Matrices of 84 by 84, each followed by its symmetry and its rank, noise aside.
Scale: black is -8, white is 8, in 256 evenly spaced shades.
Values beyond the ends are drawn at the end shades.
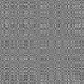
antisymmetric, rank two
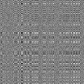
no symmetry, rank one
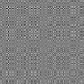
symmetric, rank two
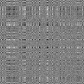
symmetric, rank one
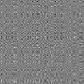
no symmetry, rank three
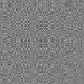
no symmetry, rank three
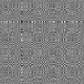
no symmetry, rank two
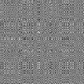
antisymmetric, rank two
